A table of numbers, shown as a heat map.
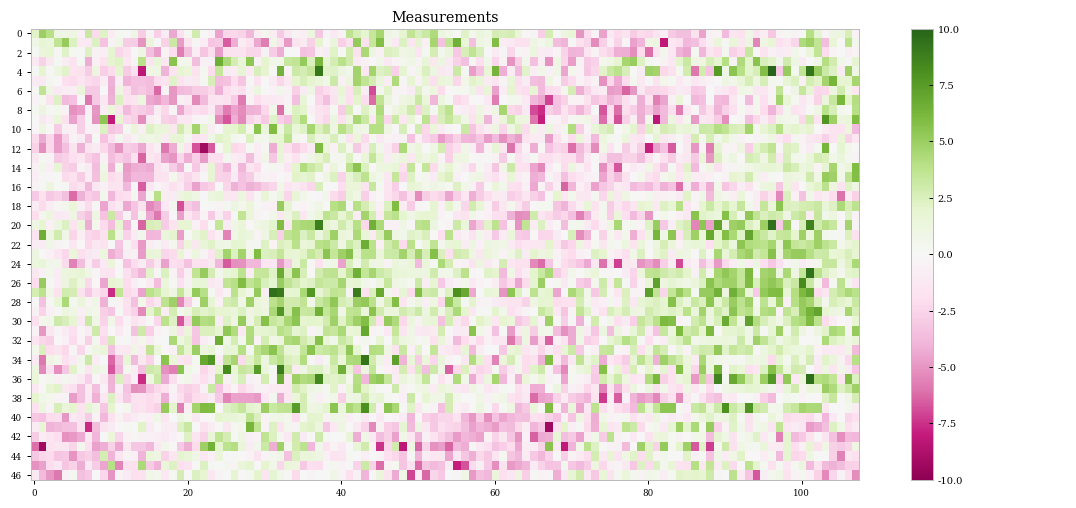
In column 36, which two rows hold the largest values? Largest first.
27, 33
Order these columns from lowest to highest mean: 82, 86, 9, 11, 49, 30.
9, 11, 86, 82, 49, 30
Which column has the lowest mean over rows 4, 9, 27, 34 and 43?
10
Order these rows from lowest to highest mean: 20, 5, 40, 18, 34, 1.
40, 1, 5, 18, 34, 20
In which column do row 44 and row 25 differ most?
101
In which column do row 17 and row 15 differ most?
107
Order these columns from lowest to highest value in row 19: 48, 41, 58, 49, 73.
73, 58, 49, 48, 41
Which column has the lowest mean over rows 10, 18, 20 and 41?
7
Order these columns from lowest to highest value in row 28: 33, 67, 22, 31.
67, 33, 31, 22
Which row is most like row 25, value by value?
29
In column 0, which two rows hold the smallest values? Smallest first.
43, 45
